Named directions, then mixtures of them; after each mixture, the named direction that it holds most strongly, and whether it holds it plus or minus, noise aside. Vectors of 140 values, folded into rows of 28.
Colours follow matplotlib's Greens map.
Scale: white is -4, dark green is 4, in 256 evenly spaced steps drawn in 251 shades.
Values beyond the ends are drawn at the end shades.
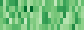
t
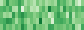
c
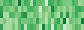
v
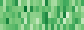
t, plus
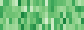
v, plus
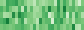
c, plus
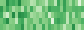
c, plus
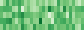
c, plus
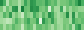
c, minus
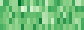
c, plus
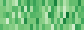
t, minus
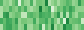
v, minus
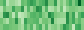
c, minus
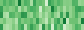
v, plus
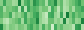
v, plus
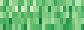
c, plus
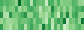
v, plus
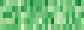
c, minus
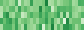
v, minus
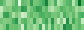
v, minus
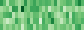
c, minus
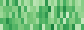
v, minus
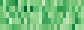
t, plus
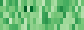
t, plus
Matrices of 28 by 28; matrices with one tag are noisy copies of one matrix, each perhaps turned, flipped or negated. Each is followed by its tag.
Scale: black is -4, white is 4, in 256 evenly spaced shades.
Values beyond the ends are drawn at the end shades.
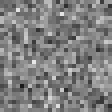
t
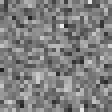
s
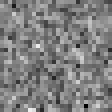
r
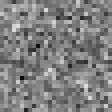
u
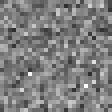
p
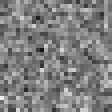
t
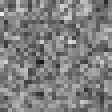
t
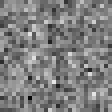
r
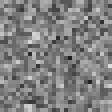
s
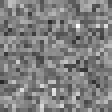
p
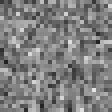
r
